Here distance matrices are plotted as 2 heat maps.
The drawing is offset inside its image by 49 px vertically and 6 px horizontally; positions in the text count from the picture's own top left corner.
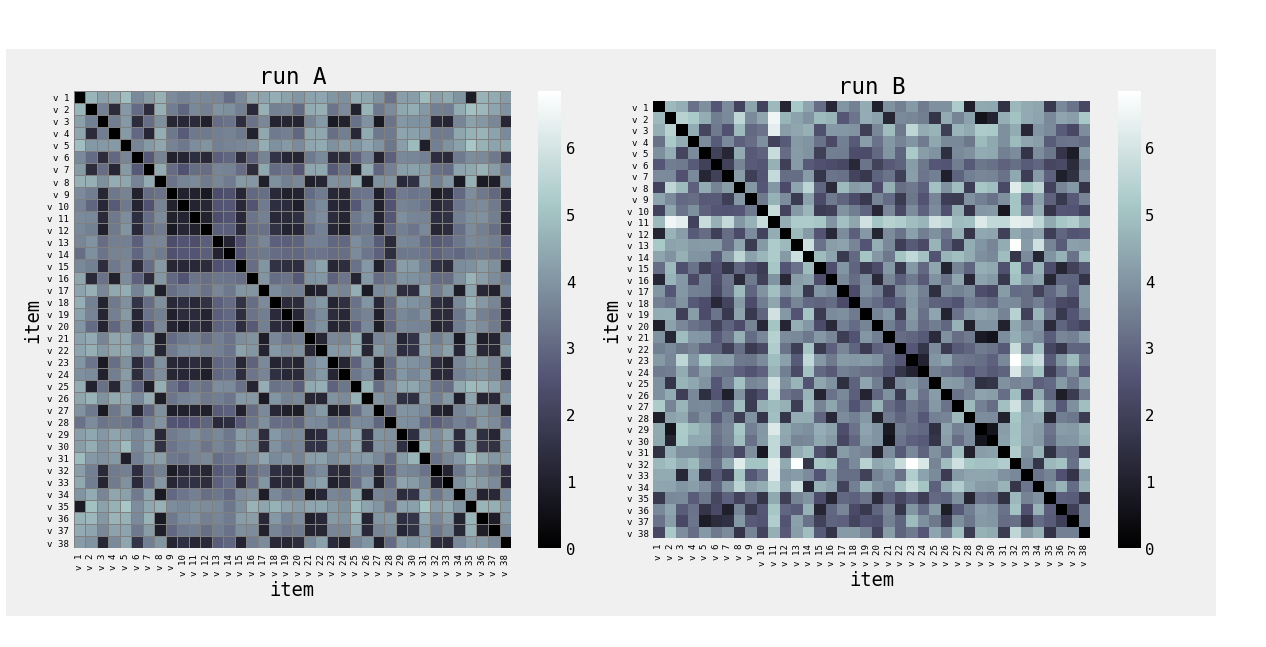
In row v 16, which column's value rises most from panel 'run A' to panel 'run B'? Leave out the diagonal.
v 2
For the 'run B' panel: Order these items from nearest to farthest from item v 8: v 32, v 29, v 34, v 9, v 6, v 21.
v 6, v 9, v 21, v 29, v 34, v 32
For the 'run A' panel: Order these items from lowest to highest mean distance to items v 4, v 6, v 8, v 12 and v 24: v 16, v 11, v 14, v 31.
v 11, v 16, v 14, v 31
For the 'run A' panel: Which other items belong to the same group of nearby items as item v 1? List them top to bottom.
v 35
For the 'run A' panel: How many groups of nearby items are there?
6
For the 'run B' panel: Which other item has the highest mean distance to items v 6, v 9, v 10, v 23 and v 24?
v 32
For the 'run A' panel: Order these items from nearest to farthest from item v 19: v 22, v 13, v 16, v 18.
v 18, v 13, v 16, v 22
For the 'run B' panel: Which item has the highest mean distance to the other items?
v 11
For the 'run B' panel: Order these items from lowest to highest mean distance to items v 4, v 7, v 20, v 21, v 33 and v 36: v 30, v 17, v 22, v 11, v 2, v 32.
v 22, v 17, v 30, v 2, v 32, v 11
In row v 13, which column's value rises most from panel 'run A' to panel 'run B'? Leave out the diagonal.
v 14
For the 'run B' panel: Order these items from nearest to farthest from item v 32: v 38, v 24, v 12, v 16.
v 12, v 16, v 38, v 24
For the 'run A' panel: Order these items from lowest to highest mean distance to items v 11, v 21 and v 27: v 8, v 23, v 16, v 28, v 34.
v 23, v 34, v 8, v 28, v 16
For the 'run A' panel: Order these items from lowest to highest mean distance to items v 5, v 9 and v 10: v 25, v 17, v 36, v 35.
v 25, v 17, v 36, v 35
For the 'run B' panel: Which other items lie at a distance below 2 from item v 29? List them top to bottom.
v 2, v 21, v 25, v 30
